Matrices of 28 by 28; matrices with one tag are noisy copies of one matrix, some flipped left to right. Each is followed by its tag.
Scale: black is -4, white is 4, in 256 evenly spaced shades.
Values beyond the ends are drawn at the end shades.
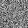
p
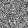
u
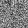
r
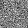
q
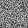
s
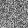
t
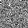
s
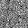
p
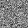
s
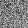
t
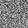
t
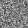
u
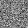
q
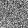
t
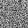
p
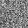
p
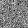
r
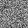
s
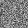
u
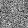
q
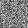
r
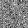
r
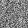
p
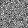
u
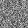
p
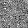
q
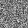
u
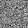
s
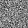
s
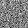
p
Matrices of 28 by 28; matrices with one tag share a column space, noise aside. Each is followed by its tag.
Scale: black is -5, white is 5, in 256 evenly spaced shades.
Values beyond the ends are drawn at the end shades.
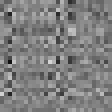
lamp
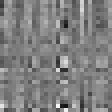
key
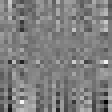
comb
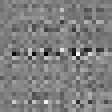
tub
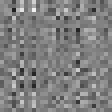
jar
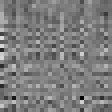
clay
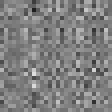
jar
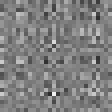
lamp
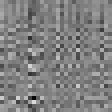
clay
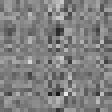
lamp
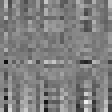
comb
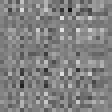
jar
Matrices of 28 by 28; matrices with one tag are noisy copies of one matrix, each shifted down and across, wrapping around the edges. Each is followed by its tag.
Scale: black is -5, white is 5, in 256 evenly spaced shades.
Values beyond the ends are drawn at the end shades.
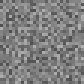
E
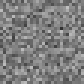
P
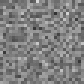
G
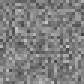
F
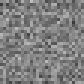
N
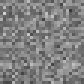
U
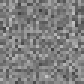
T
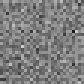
E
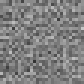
N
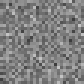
E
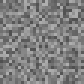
F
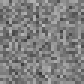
U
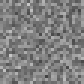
T
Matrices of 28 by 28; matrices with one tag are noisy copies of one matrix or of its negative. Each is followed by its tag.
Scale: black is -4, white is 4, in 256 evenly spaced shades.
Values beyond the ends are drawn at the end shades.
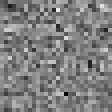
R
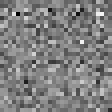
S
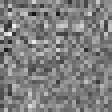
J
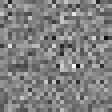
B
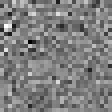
J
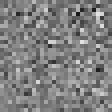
S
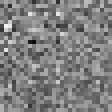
J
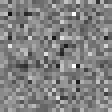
B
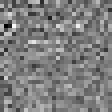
J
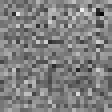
S
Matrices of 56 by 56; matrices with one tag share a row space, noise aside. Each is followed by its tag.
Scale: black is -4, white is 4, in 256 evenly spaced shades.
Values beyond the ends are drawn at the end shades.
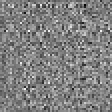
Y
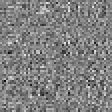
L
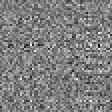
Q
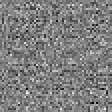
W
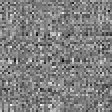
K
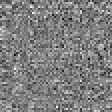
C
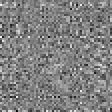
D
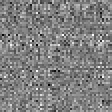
K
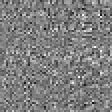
Y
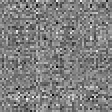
W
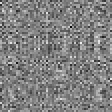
D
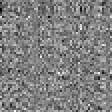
D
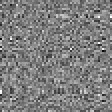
D
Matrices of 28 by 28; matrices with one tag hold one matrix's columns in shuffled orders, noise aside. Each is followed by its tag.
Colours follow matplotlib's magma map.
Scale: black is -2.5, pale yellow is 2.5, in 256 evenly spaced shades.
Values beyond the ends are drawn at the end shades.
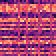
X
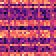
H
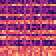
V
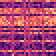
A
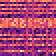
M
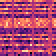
M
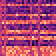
V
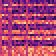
V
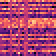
M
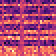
V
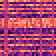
M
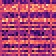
X
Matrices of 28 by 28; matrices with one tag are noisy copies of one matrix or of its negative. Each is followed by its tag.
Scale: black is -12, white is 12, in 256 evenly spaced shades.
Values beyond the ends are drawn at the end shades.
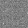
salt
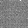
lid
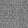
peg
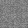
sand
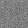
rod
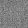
rod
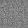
rod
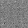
rod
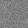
lid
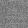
lid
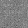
peg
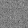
salt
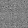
sand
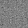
rod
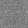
peg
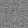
salt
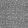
lid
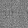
peg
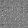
rod
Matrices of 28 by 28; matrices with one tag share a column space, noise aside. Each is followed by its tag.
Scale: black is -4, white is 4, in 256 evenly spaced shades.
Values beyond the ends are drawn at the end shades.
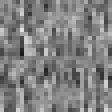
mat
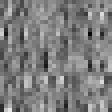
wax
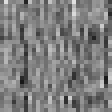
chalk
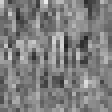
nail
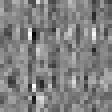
chalk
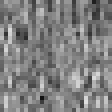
chalk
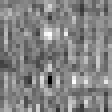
wax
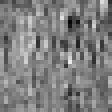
nail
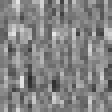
chalk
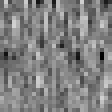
nail
